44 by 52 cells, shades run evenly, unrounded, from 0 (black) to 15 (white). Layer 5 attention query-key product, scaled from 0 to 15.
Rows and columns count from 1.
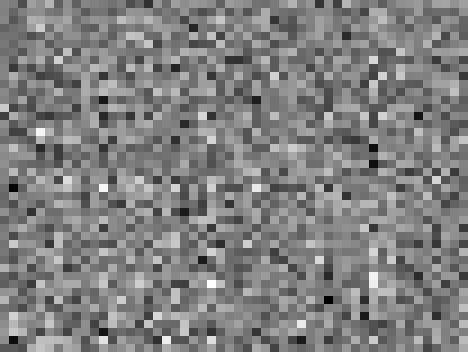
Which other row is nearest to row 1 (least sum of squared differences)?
7
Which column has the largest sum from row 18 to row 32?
44
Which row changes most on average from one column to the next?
43
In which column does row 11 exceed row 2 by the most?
13
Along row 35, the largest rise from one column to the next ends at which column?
42
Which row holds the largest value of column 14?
38
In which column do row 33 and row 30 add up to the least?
23
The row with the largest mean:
3
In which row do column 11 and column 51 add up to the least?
41
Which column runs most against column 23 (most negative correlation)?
36
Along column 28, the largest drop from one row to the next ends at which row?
32
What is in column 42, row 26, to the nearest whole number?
11
